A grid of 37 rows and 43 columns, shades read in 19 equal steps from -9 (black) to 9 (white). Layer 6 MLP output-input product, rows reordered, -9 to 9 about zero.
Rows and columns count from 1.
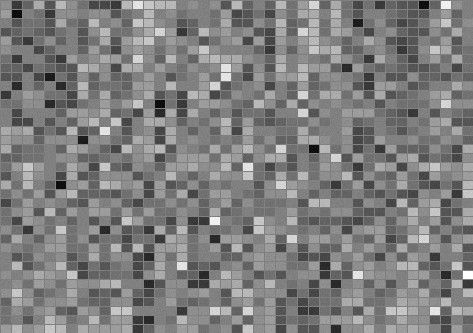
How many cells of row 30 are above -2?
28
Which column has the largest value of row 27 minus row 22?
38
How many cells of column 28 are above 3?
6
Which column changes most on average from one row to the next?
20
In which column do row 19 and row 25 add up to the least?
33
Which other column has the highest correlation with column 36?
23
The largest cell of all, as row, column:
31, 43
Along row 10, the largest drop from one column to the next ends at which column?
21
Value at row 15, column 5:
-1
